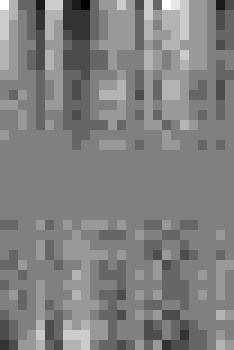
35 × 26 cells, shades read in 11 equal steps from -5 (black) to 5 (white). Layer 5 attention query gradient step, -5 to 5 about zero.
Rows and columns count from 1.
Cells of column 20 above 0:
13
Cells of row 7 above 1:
4
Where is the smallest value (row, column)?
1, 10
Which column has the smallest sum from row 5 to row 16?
9
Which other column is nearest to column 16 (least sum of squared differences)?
26
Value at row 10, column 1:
0
